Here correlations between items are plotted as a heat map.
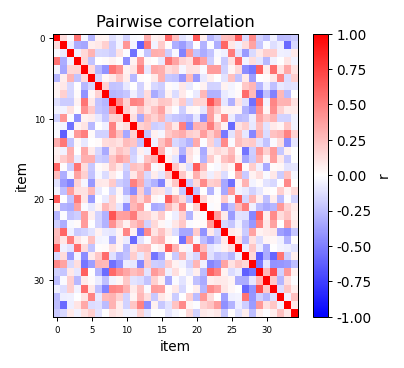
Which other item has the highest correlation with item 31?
29
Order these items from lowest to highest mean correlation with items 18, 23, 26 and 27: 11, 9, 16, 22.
9, 22, 16, 11
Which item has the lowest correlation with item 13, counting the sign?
33
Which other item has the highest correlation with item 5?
32
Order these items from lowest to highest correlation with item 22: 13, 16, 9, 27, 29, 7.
7, 27, 16, 13, 9, 29
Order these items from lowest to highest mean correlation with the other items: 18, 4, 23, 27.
27, 18, 23, 4
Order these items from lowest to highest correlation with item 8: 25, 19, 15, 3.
25, 19, 3, 15
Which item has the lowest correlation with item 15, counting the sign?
18
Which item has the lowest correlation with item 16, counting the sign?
30
